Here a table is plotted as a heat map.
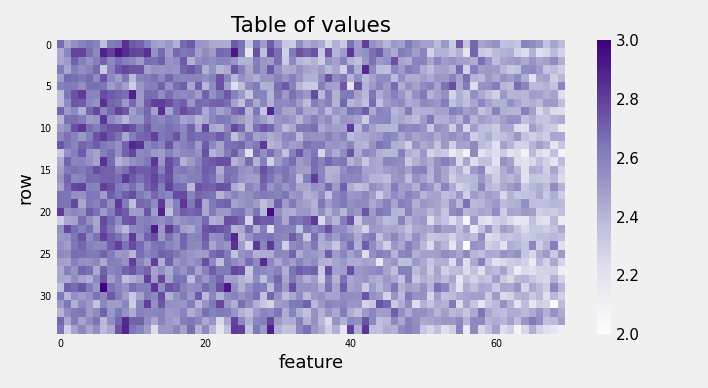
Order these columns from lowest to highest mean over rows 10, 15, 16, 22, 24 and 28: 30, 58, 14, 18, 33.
58, 33, 18, 30, 14
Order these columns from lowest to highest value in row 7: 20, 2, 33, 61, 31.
61, 33, 31, 20, 2
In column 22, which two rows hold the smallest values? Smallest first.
34, 33
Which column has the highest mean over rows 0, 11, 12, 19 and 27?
11
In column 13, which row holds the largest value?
22
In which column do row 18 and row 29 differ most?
6
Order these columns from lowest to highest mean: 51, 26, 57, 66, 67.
67, 66, 51, 57, 26
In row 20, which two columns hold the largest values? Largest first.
29, 14
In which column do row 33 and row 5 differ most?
24
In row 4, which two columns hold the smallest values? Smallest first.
65, 68
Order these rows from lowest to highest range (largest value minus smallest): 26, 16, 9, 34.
9, 16, 26, 34
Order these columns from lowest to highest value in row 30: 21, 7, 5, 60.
60, 21, 5, 7
